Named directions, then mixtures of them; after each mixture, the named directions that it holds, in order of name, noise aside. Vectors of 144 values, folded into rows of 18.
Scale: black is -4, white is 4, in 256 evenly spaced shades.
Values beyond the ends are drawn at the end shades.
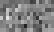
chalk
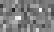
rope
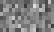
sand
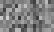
chalk, sand.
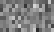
sand.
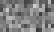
chalk, sand.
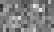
rope, sand.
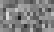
chalk, rope.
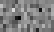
rope.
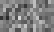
chalk, sand.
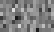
rope, sand.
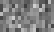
sand.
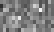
rope, sand.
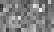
rope, sand.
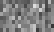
sand.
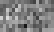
chalk, rope.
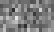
chalk, rope.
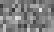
chalk, rope.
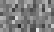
rope, sand.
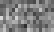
chalk, rope.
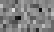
rope.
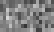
chalk, sand.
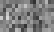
chalk, sand.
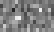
rope.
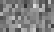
sand.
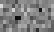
rope.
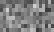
chalk, sand.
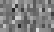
rope, sand.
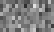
sand.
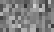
sand.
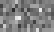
rope.
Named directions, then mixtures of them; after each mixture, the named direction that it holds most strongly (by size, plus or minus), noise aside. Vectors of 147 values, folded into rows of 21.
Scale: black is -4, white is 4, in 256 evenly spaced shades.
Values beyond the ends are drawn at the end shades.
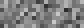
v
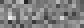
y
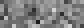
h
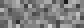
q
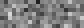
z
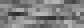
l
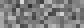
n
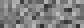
v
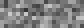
v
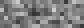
h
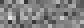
y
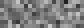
q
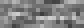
l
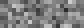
z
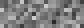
v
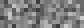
z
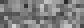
h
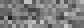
y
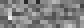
z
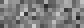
v
